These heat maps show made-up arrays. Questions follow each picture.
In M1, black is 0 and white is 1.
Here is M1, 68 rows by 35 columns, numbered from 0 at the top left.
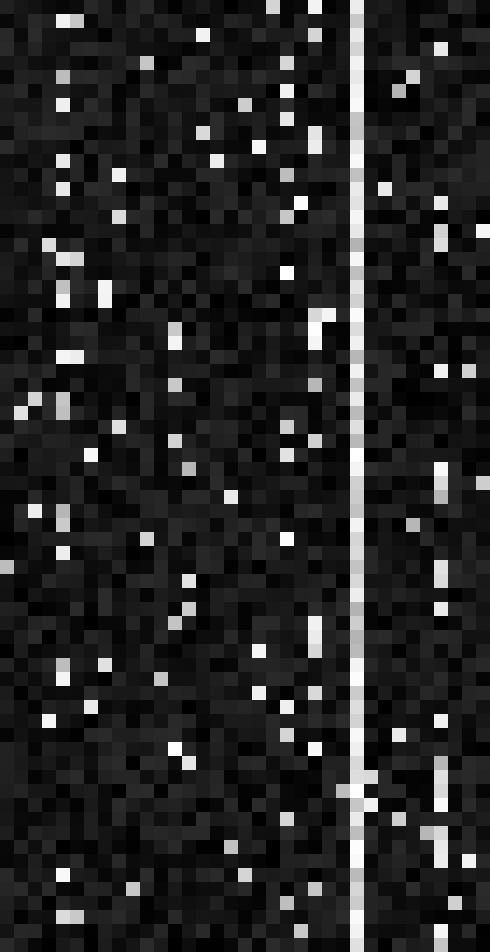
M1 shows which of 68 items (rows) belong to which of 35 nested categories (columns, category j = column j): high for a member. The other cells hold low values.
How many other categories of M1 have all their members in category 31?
10
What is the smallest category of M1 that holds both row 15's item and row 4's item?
20
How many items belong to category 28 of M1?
3
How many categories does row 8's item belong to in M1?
2
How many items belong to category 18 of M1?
3
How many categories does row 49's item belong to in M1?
3
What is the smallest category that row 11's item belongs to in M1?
15
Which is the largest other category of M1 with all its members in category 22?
12
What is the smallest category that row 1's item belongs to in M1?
5
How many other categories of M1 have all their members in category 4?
9
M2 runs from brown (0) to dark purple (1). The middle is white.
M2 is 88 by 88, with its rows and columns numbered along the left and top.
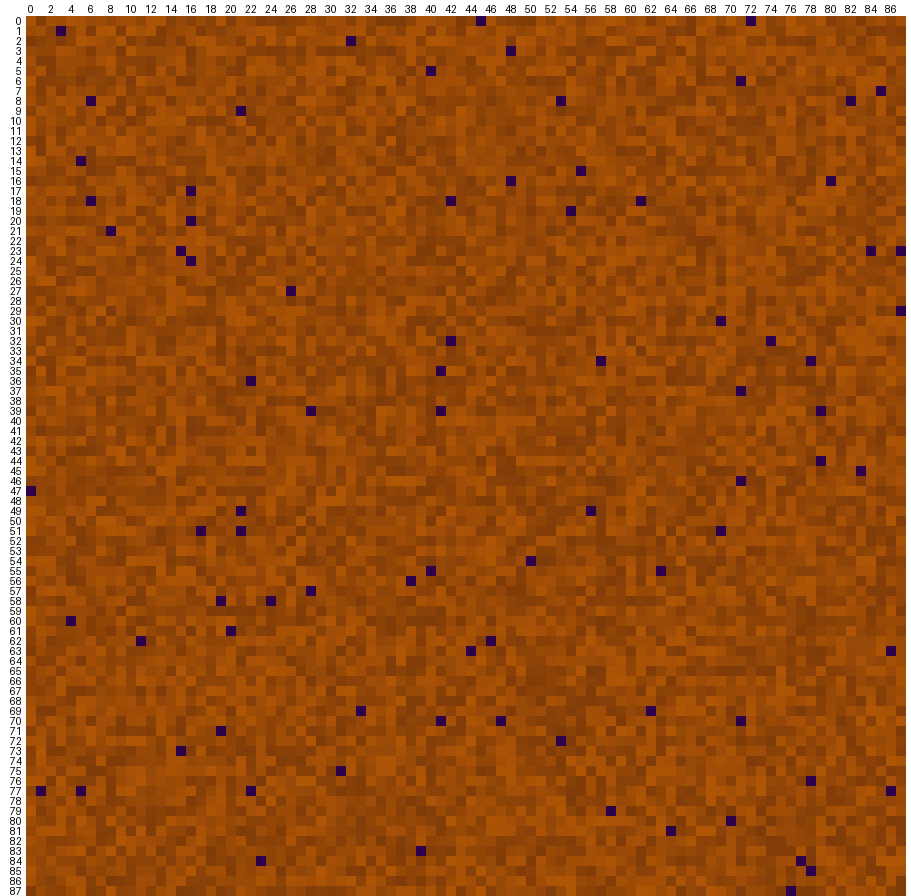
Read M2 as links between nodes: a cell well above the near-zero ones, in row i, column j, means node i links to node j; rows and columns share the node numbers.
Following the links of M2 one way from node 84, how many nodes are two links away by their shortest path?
6
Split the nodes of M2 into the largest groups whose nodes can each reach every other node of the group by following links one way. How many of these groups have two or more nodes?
2
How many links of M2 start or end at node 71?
5
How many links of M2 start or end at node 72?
2
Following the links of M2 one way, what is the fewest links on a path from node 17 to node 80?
2
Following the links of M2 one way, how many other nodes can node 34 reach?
3
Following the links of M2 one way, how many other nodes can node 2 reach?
3
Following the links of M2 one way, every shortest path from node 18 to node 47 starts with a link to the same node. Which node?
node 61
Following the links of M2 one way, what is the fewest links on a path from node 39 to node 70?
6
